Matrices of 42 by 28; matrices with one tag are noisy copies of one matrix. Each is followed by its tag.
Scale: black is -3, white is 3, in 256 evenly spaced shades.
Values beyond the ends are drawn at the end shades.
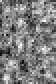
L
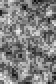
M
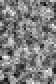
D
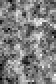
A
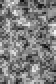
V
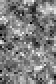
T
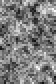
T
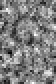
D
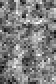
A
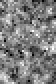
M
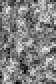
L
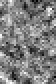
M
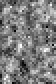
L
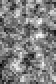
A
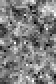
T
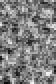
D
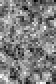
M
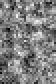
A
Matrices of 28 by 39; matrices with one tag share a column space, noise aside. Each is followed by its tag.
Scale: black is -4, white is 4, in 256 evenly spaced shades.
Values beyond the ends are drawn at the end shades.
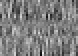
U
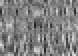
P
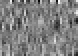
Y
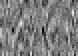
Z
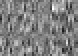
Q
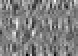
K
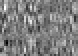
Q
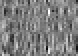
P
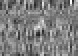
K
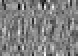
K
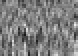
Z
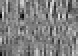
U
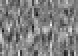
Z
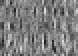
P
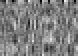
Y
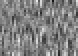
Z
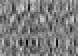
Q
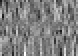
U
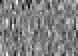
K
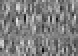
Q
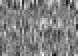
K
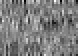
Y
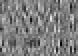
Q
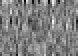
Y
